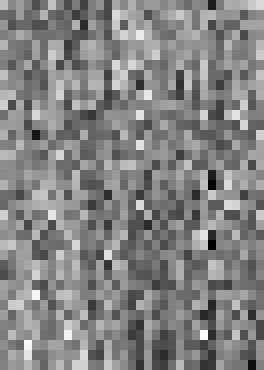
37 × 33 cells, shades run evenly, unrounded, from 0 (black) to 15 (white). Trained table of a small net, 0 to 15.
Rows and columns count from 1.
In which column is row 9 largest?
15
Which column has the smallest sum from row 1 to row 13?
14
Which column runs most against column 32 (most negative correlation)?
11
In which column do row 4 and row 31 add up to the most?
18
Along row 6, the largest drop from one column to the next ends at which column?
9
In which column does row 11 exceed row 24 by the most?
31
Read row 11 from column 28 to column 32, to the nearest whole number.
4 7 6 12 5
